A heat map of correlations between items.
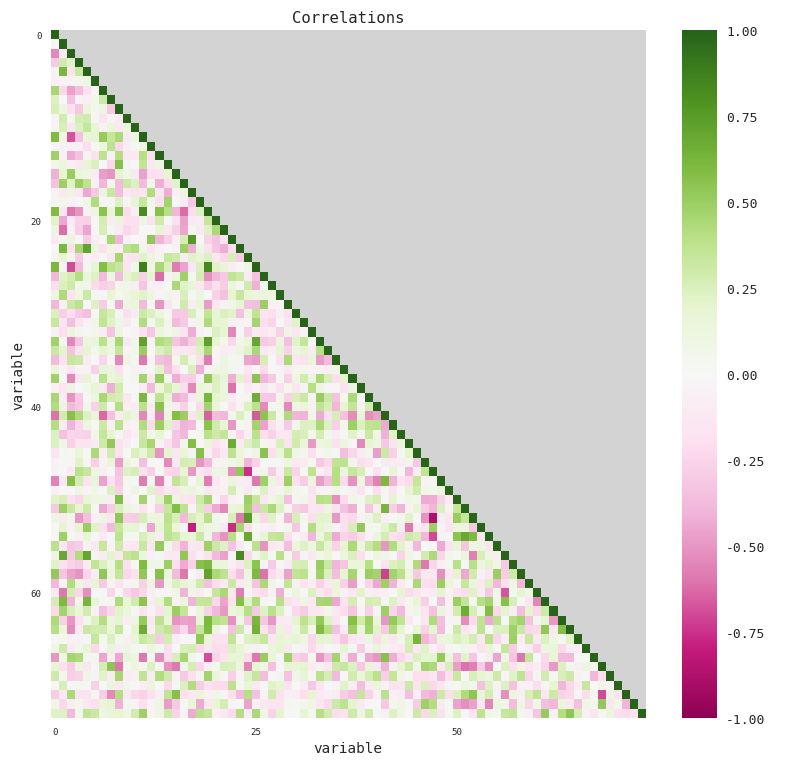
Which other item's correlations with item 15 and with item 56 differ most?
71
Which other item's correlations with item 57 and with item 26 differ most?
19
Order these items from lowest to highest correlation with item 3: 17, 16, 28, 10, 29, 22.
17, 22, 28, 10, 29, 16
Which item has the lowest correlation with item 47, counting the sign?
52
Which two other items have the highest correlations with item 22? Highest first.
17, 44
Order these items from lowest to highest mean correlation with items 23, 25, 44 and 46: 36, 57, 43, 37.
57, 43, 36, 37
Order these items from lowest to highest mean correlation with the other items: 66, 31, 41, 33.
41, 66, 31, 33
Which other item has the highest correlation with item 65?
45
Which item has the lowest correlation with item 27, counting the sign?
63
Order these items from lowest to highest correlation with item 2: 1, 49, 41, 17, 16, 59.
1, 49, 17, 16, 59, 41
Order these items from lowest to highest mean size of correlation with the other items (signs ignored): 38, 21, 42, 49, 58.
49, 38, 21, 42, 58
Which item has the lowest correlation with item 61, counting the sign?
60
